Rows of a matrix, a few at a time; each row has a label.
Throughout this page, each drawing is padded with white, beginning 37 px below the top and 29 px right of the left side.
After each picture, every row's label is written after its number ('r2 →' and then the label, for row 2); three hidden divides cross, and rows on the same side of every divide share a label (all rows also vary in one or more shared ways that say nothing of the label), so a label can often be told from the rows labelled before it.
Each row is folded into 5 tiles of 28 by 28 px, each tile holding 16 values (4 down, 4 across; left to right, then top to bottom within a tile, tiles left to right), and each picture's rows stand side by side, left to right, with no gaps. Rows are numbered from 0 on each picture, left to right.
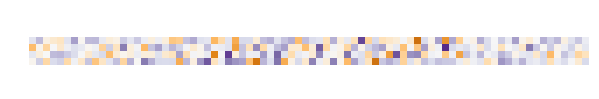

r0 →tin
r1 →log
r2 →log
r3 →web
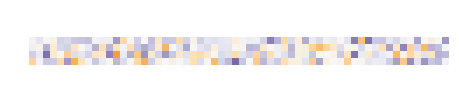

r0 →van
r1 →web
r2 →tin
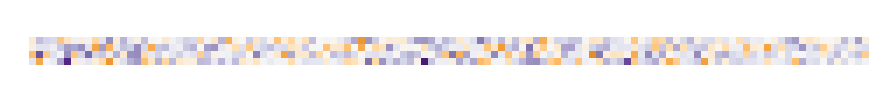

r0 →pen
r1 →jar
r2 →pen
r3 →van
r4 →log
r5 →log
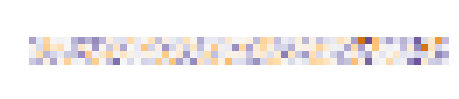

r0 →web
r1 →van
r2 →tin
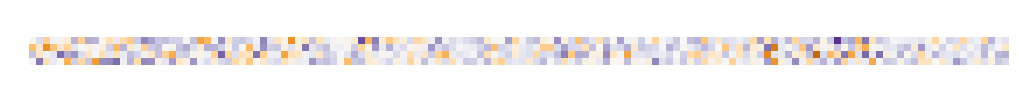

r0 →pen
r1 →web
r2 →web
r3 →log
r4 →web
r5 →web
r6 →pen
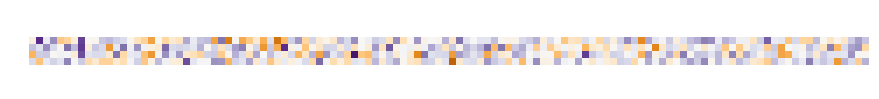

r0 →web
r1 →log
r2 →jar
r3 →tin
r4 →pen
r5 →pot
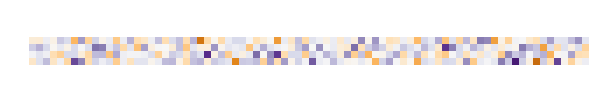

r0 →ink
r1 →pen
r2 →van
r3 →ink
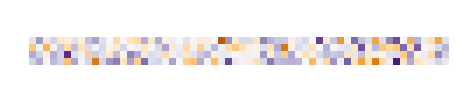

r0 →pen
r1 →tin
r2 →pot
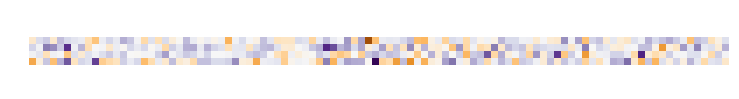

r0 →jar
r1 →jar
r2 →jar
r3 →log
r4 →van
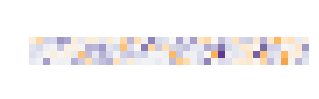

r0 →log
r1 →web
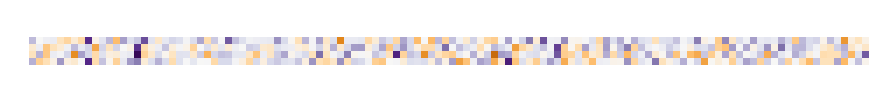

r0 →log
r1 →ink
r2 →tin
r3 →van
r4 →web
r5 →ink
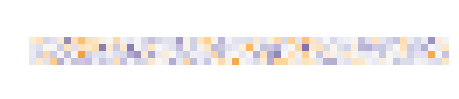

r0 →pen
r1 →van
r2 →log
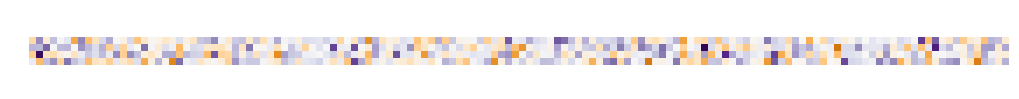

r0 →log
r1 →jar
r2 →jar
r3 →van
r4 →log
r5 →tin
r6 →van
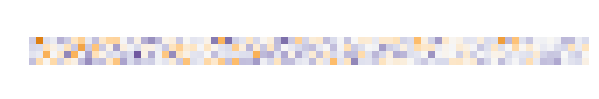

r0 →log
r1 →pen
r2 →tin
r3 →pen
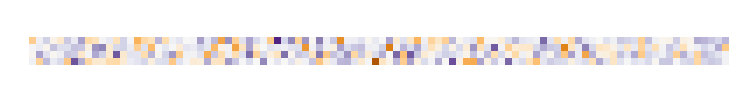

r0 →tin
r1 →pot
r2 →pen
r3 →jar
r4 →pen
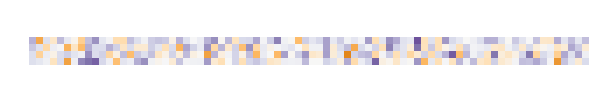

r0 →ink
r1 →jar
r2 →web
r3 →pot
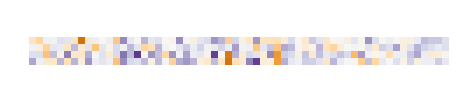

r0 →pen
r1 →pot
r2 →log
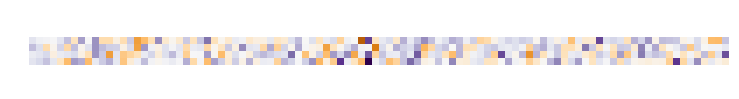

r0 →ink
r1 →pen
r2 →pen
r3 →ink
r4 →ink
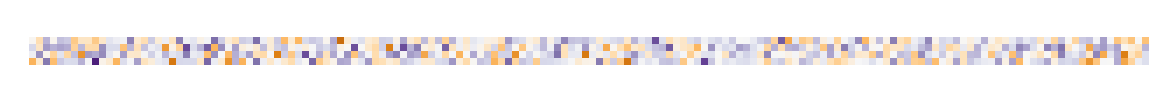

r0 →tin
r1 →jar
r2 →pot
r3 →van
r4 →ink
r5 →van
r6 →log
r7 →web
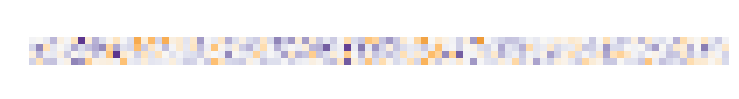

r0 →ink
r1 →log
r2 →web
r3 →log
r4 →van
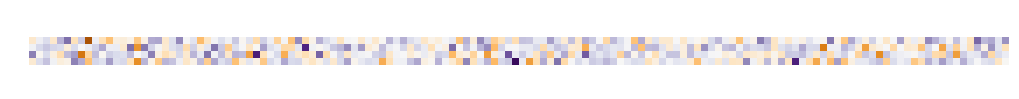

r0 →pot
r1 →tin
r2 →tin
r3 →ink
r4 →van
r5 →ink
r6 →van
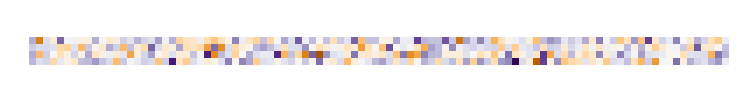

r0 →web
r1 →van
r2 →jar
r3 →web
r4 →pen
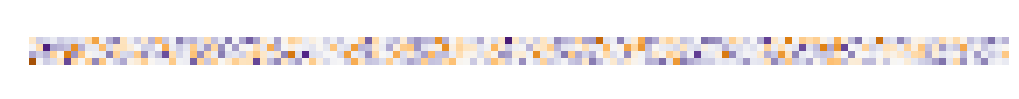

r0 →pot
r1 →ink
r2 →log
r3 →log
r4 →log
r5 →pen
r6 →log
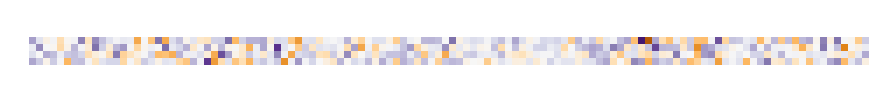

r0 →web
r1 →van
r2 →pot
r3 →web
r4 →web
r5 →jar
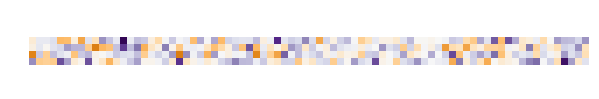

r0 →jar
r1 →jar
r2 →tin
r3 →pen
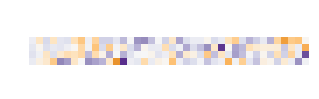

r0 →pot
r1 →tin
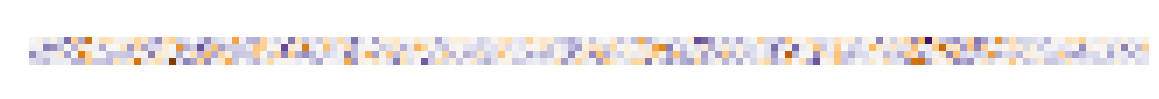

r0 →pot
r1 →pen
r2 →tin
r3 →pot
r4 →pot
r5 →jar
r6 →pot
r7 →pen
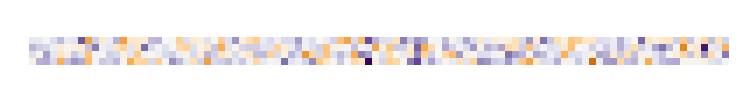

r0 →van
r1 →tin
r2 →ink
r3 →tin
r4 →log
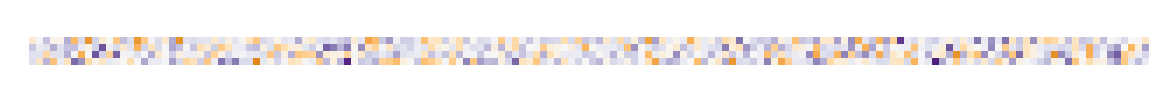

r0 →tin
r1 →web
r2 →jar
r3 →tin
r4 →pot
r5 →pot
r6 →web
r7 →log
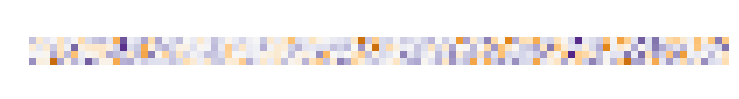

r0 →jar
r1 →jar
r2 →pen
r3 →jar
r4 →ink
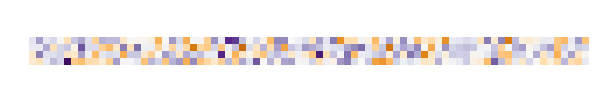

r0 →van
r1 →van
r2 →pen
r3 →jar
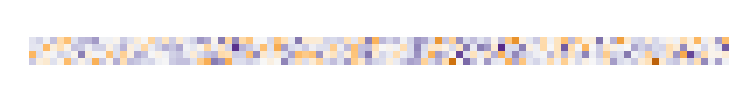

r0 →ink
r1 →ink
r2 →log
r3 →pen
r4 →pen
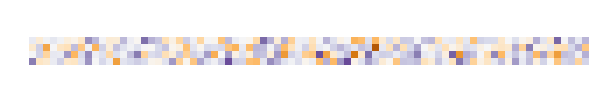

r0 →log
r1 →tin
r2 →pen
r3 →jar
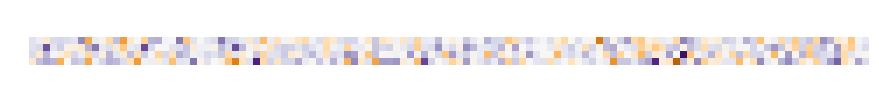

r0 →van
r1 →log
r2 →pen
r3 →jar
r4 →jar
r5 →tin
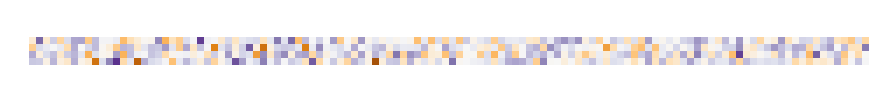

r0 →pot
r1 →log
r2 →log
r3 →van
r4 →log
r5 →ink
